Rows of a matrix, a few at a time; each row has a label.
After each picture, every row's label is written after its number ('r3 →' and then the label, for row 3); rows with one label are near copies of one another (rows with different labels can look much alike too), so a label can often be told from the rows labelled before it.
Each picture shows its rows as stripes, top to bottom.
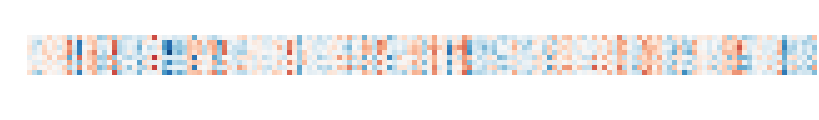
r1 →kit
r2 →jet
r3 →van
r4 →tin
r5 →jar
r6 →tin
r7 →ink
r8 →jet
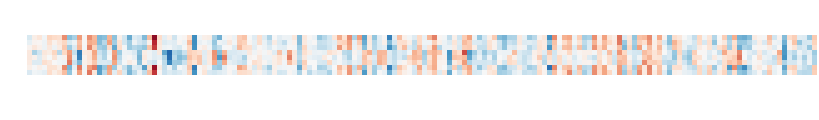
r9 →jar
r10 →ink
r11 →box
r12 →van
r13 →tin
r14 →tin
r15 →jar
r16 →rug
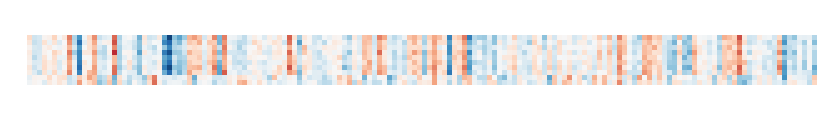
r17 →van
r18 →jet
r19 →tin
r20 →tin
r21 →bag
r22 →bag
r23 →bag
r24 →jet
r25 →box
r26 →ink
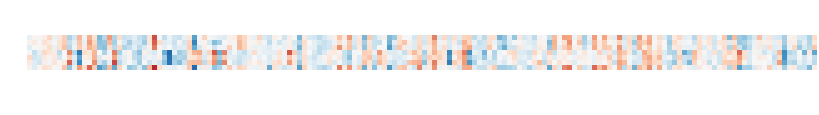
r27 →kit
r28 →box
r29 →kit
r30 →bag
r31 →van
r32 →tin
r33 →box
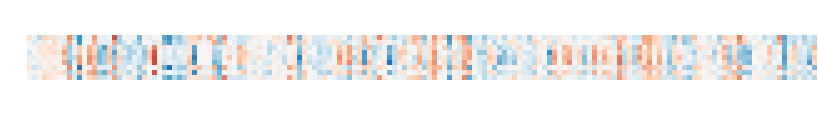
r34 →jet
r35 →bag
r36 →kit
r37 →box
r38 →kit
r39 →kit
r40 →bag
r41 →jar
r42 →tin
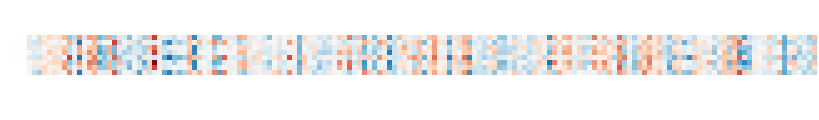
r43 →jar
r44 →jet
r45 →ink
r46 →ink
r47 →tin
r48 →jar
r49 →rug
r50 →jet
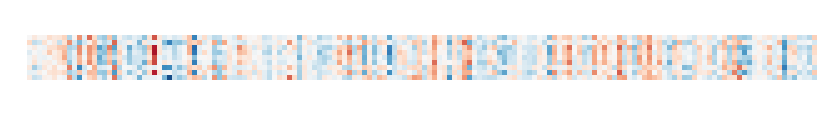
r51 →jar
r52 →van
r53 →ink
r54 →jar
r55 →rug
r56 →box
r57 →bag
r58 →jar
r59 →tin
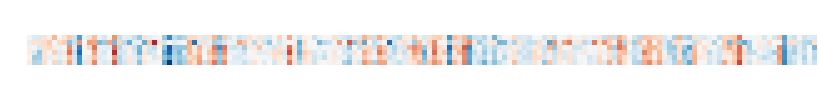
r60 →van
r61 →jar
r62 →tin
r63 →jet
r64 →jet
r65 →van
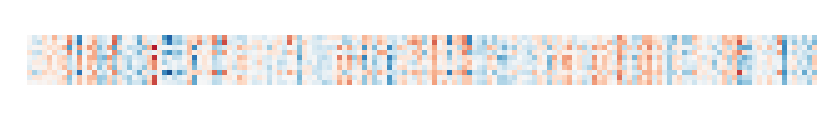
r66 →bag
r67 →tin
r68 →box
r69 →jet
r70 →kit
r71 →ink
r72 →box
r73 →bag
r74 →kit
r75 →box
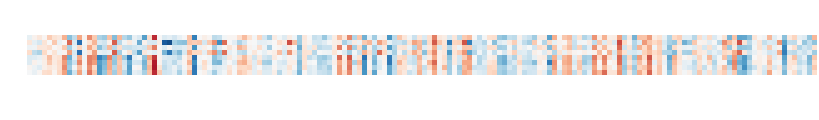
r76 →jar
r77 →bag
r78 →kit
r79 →jet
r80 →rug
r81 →jar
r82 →rug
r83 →rug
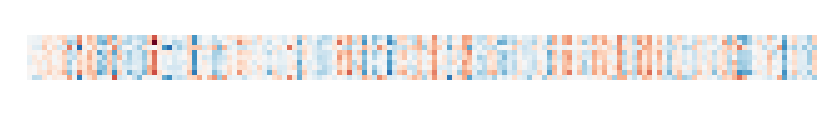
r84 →ink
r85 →kit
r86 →bag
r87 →box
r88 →box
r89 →kit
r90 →ink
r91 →box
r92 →jet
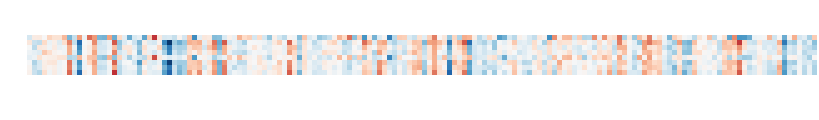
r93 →jar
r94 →van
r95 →bag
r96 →tin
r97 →kit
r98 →tin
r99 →tin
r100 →jet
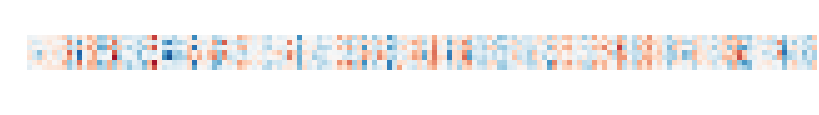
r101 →kit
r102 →tin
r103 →ink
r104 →jet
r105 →jet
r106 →jar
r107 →jar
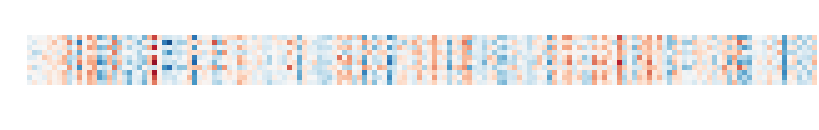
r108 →ink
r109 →bag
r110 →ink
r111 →van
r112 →kit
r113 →ink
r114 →bag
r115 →rug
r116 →ink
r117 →jar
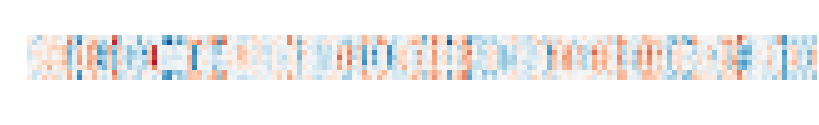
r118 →jet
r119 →tin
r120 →jar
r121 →box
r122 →kit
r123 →rug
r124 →box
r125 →van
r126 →bag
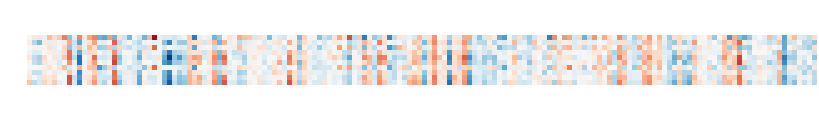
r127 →jar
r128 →jet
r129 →kit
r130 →tin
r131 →van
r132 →jet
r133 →box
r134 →jet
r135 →tin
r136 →tin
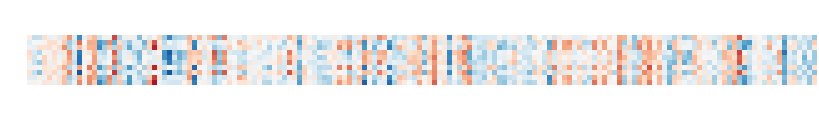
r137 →jet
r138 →ink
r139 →rug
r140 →van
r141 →bag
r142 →jet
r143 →rug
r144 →jet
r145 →ink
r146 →rug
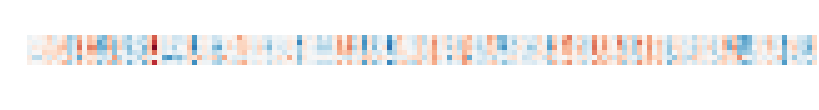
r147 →kit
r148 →kit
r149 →jar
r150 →box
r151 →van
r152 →box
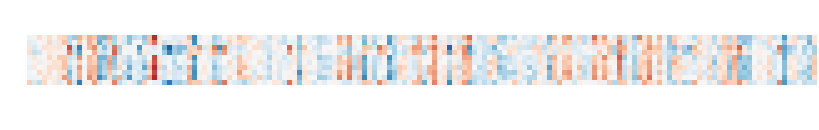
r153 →box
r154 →rug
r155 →tin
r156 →tin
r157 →ink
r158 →ink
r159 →jar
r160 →kit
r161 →rug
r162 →jet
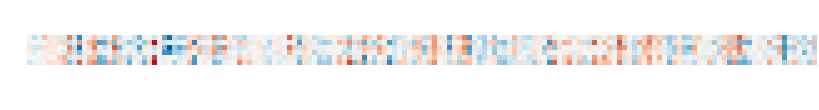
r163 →bag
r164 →ink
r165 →tin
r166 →bag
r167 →rug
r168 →jar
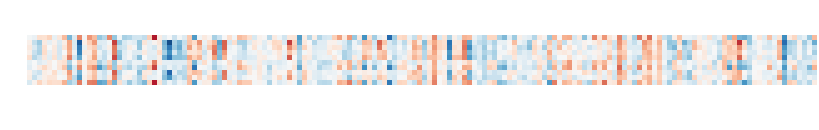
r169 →kit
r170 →jet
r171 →jet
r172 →van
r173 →van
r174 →ink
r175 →kit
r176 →tin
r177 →tin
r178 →jar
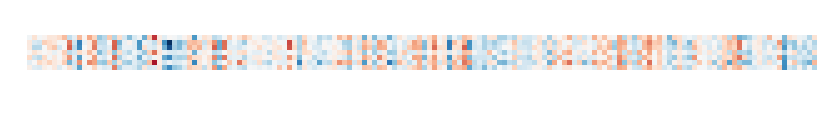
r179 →rug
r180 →tin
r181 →tin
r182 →box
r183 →jet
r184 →kit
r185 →van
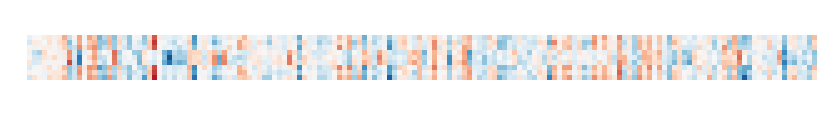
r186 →rug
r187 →jar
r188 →kit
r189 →jet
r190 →tin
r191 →tin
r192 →kit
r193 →ink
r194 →jar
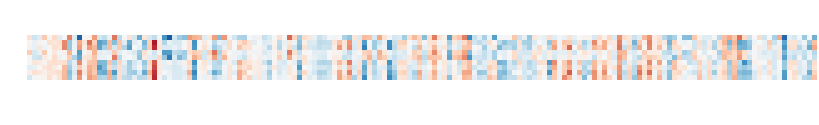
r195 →bag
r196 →rug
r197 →rug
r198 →bag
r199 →van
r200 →jar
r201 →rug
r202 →box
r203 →kit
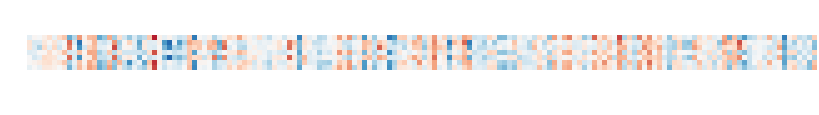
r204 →kit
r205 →bag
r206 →jet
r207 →kit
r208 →tin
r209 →rug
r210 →kit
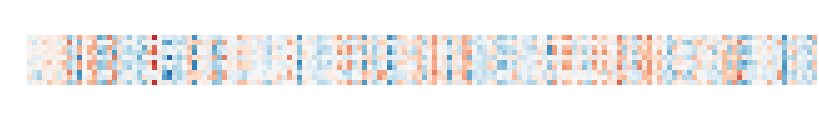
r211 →kit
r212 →bag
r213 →jar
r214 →box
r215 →tin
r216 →kit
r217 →kit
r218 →van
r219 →jet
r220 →jar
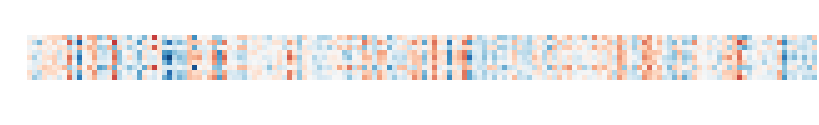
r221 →jar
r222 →jet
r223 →ink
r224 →van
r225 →bag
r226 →bag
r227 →box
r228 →tin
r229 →jet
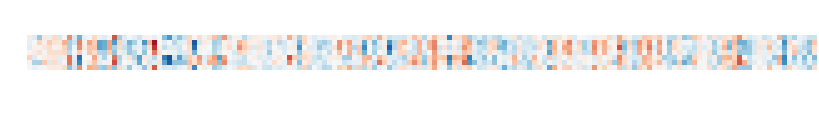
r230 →jet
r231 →box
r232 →kit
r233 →box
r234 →bag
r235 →jet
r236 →jar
